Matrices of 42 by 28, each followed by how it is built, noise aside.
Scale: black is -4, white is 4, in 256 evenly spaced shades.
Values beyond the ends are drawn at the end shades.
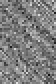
Toeplitz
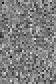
noise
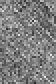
Toeplitz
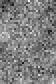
smooth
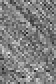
Toeplitz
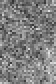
smooth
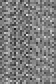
repeating rows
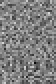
blocks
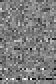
uneven rows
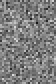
noise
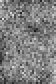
smooth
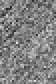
Hankel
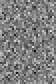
repeating rows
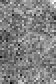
smooth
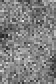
smooth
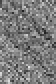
Toeplitz
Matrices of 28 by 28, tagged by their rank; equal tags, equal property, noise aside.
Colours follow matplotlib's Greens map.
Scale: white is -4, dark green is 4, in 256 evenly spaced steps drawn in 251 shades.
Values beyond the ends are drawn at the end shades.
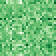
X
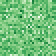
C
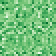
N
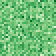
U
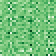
N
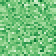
X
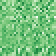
X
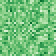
N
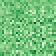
U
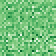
U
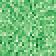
U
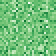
X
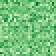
U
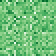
X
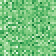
C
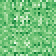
X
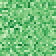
C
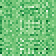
N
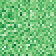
C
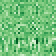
N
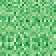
N
